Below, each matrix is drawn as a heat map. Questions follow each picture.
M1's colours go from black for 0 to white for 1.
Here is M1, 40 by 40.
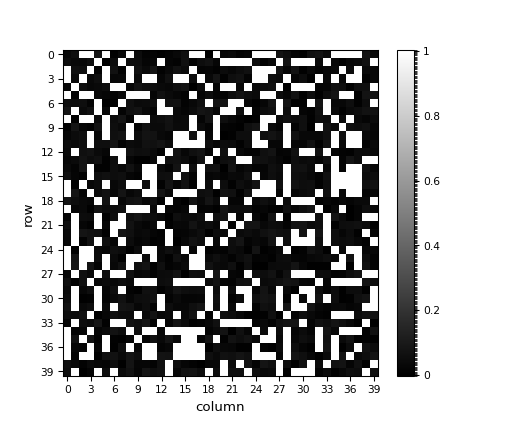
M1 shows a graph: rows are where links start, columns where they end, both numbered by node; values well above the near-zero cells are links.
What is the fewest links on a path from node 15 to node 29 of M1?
4
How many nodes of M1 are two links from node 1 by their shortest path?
5
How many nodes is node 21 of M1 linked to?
8
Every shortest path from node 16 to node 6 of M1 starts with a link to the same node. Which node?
node 19
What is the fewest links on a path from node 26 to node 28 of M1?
2
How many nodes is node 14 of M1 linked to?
10
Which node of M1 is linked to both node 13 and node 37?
node 34
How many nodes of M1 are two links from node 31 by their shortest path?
5
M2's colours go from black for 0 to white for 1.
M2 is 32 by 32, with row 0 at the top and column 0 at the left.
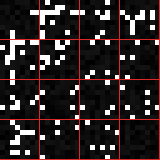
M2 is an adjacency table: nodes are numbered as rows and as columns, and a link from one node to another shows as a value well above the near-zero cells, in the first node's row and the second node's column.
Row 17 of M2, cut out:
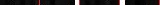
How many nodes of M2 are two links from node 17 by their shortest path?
4
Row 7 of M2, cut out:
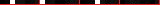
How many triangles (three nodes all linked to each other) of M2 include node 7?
2
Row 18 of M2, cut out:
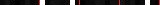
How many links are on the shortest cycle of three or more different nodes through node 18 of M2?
4
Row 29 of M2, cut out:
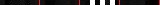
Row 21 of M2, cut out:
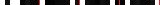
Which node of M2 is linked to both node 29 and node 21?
node 22
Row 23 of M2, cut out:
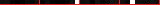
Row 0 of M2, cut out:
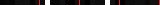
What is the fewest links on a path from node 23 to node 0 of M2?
4
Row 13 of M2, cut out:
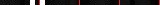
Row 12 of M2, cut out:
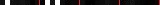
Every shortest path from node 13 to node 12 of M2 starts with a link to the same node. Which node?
node 8
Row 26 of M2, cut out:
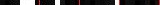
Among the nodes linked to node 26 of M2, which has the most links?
node 11
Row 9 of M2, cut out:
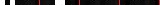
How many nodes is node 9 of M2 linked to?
4
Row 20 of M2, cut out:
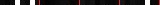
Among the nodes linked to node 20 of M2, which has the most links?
node 3
